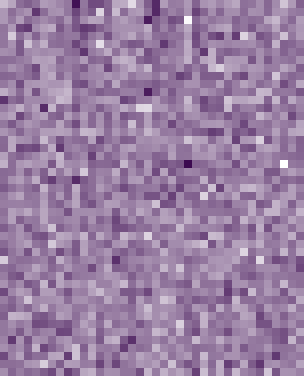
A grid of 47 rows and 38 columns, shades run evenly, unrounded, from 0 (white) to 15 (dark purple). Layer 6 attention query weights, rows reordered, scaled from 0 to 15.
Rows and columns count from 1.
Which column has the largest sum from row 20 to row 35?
12
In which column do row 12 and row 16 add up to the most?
22
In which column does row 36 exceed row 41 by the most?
23
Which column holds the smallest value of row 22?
11
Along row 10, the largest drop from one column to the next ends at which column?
35
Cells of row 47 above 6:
29
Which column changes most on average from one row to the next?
26
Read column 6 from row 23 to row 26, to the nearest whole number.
10 5 6 6
